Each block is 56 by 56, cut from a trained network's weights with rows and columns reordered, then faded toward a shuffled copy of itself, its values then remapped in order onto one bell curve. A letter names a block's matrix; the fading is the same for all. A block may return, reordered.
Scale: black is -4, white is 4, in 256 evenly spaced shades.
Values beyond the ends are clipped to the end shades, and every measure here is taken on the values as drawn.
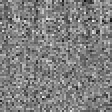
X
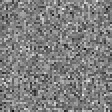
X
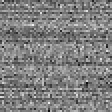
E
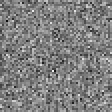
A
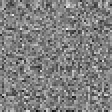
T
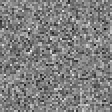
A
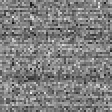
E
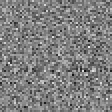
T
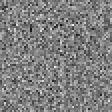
A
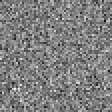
A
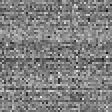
E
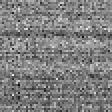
E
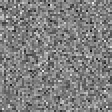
A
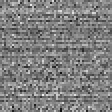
E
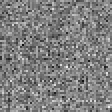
A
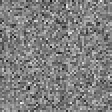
A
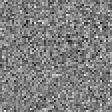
A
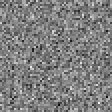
A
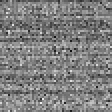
E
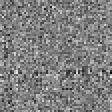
X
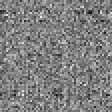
X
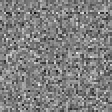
T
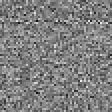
T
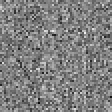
X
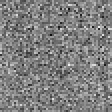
X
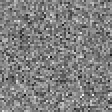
A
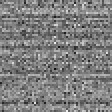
E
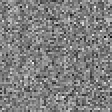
A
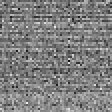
E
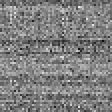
E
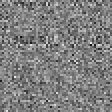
T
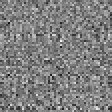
T
